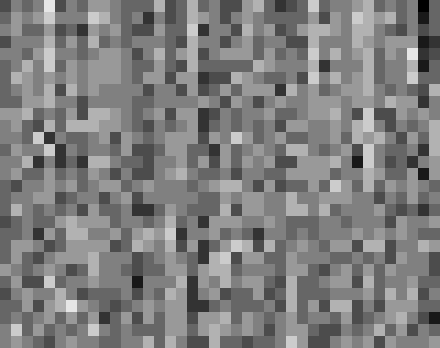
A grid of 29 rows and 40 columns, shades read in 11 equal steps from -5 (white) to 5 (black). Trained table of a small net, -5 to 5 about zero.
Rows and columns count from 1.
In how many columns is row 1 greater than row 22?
18
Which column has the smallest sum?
34
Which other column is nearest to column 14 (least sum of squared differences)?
37
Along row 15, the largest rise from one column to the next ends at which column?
39
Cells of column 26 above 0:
18
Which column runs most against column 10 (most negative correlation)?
27
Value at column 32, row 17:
-1
